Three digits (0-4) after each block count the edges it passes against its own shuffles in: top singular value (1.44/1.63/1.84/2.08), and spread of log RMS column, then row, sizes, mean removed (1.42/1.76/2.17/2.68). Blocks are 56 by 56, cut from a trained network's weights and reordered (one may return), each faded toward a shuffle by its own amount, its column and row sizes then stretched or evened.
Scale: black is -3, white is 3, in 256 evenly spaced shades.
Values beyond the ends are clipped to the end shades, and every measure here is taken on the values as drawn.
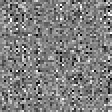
0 4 2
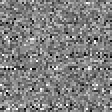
0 0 3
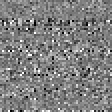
0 0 4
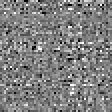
1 2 4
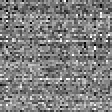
3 3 1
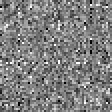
0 3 1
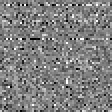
0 1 4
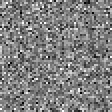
1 1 2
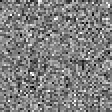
3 1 1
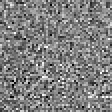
0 0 1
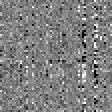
4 4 1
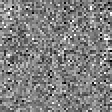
1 2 1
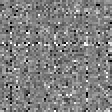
0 3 3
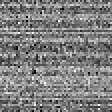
4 1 0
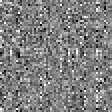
3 3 0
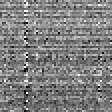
4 2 2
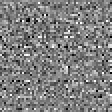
3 1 4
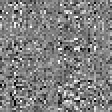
3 4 3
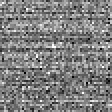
3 1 0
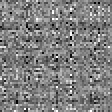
1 4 0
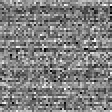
4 2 0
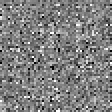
1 3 3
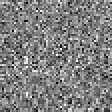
3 2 1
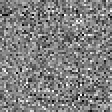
1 1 2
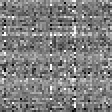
3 4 1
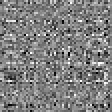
4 3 3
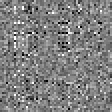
3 3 2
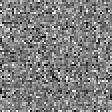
1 3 3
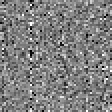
0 3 0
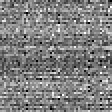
4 3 0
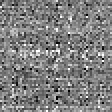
1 4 1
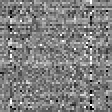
1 3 0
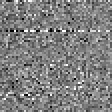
2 0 3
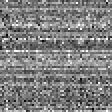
4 0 3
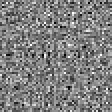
3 0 2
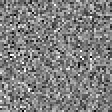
0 1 0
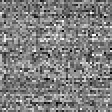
2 1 2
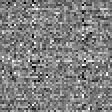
0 2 1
